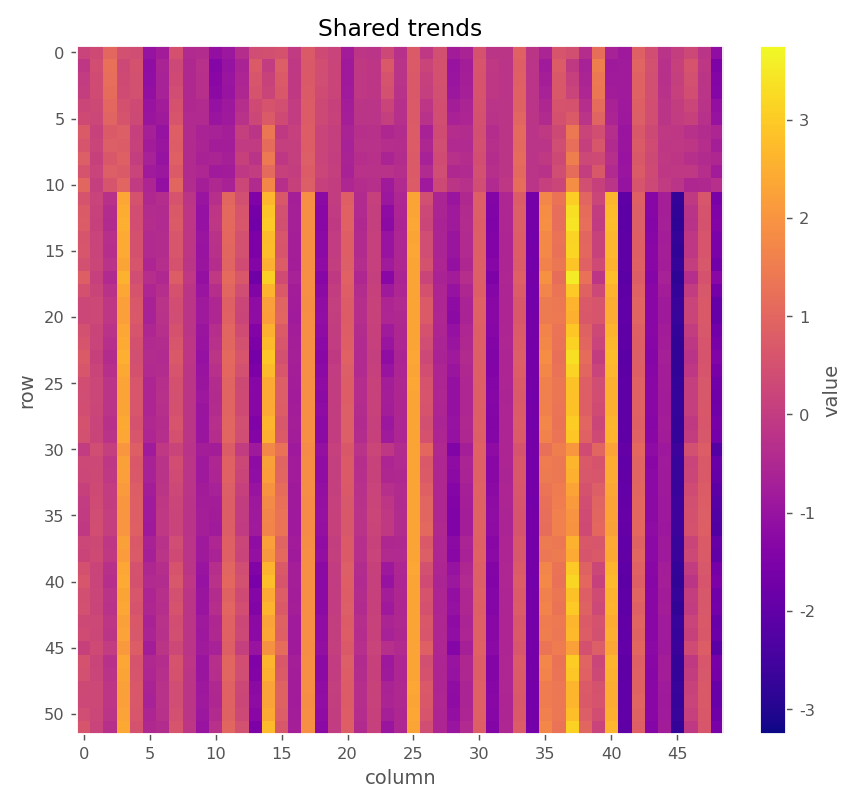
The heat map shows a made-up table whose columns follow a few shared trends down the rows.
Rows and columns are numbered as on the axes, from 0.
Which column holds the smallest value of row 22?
45
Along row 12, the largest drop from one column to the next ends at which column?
41
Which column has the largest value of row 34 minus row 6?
40
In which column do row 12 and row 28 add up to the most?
37
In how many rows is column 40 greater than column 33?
41
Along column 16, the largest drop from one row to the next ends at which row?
11
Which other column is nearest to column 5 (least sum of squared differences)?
10
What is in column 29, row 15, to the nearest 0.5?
-0.5
